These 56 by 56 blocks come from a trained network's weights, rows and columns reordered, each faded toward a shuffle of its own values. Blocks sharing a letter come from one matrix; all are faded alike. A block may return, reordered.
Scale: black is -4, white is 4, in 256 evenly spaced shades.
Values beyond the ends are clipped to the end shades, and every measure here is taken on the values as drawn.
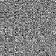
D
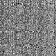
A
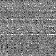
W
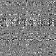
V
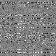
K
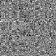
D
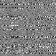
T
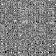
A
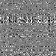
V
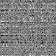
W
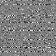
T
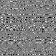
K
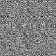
D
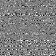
K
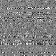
T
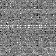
W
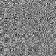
D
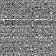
W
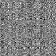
A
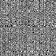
A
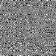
T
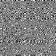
T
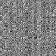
A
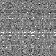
W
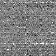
W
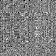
A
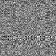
D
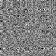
D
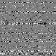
T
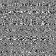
T
